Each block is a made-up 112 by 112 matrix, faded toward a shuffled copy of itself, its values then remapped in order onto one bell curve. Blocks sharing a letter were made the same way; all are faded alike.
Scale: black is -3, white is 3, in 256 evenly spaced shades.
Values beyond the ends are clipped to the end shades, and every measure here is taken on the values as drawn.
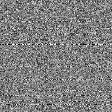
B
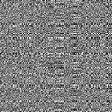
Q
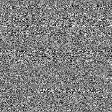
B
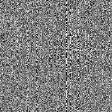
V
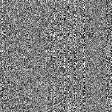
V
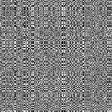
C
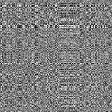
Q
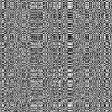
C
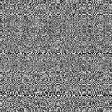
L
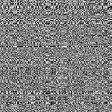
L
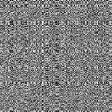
Q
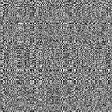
Q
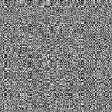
Q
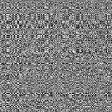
Q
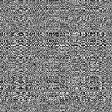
Q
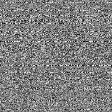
B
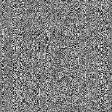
V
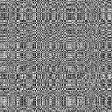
C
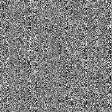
V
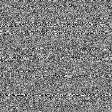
B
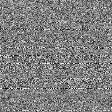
B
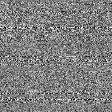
B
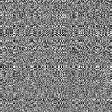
Q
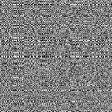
L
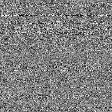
B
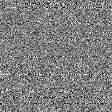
B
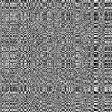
C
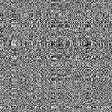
Q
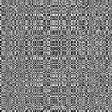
C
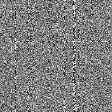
V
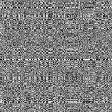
L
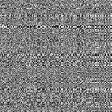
Q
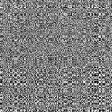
Q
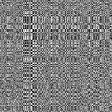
C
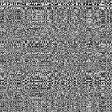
L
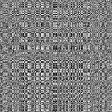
C
